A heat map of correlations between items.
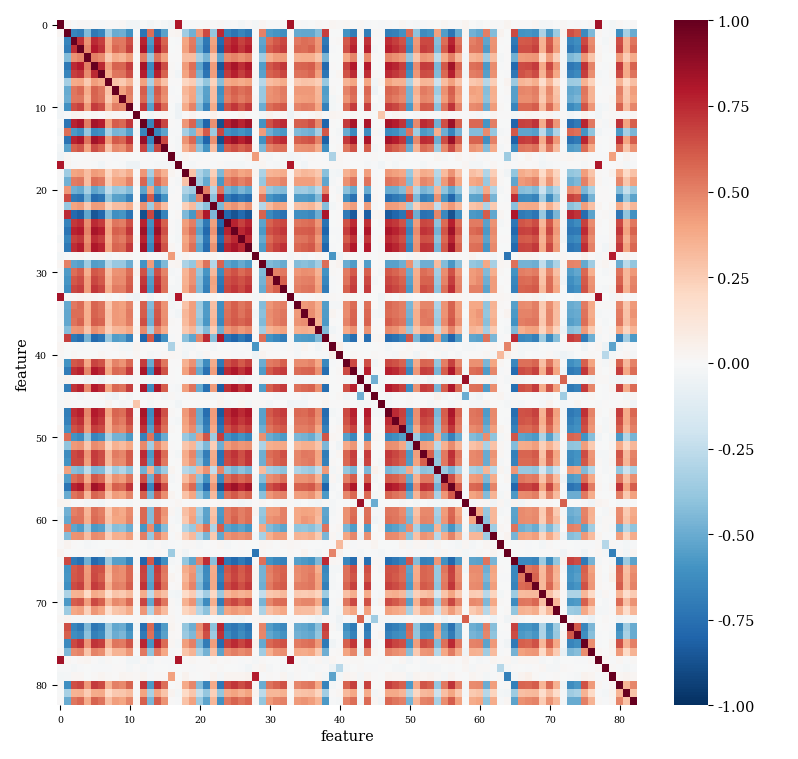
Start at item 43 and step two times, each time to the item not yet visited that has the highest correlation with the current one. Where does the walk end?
72
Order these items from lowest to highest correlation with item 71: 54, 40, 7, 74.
74, 54, 40, 7
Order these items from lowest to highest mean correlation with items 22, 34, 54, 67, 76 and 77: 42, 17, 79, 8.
79, 17, 8, 42
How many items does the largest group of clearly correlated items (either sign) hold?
65
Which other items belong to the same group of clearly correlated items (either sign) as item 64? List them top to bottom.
16, 28, 39, 79
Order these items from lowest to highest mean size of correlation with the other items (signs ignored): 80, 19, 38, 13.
19, 13, 80, 38
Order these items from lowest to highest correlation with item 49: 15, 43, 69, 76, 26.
43, 69, 76, 15, 26
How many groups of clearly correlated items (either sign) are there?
6
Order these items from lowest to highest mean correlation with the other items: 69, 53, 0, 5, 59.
0, 69, 59, 53, 5
